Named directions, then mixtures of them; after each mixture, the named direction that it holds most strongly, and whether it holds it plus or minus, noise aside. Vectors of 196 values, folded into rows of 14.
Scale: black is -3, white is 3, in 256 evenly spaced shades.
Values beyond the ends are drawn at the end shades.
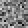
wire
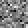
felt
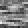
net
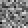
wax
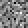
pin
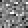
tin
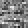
net, plus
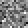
wax, plus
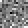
tin, minus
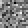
pin, plus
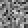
pin, plus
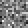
wax, plus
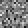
pin, plus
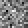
felt, minus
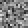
wire, minus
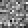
tin, plus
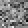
wire, plus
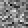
felt, minus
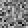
wire, plus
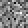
pin, plus
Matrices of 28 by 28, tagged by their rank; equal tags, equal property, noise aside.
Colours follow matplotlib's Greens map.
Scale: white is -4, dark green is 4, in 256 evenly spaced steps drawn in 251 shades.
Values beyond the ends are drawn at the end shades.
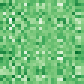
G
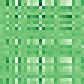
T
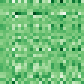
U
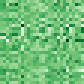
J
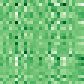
U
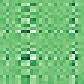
T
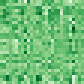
J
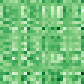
U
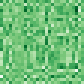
J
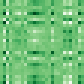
T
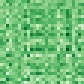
G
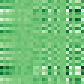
T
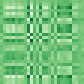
T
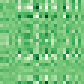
U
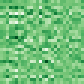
G
